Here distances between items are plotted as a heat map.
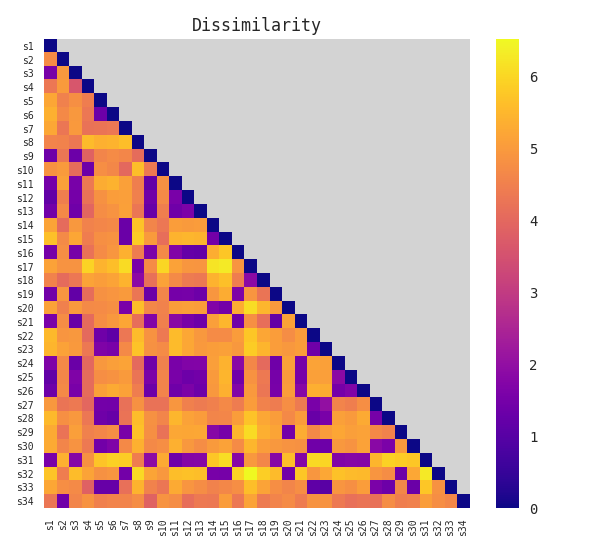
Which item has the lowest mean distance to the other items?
s9
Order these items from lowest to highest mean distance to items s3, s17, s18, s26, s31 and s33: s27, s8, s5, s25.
s25, s8, s27, s5
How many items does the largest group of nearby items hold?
13
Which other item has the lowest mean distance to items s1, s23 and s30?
s33
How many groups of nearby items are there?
6
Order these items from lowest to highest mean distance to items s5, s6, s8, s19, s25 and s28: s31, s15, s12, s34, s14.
s12, s31, s34, s14, s15
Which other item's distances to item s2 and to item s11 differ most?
s31
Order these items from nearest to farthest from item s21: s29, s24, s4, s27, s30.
s24, s4, s27, s30, s29
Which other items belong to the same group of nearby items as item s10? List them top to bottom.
s4
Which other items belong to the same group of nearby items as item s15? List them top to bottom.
s7, s14, s20, s29, s32
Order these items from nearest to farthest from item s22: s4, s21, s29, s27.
s27, s4, s29, s21
